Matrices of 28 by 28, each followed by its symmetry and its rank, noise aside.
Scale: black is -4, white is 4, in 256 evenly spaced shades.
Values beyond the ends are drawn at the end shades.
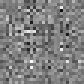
no symmetry, rank three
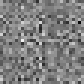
no symmetry, rank five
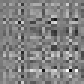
no symmetry, rank three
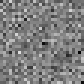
symmetric, rank five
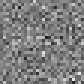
no symmetry, rank four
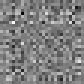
antisymmetric, rank four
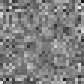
antisymmetric, rank four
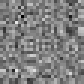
antisymmetric, rank four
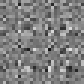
no symmetry, rank three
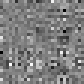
antisymmetric, rank four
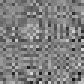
symmetric, rank three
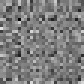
symmetric, rank three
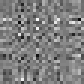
no symmetry, rank three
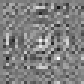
symmetric, rank three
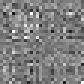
symmetric, rank three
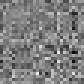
no symmetry, rank four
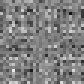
antisymmetric, rank four
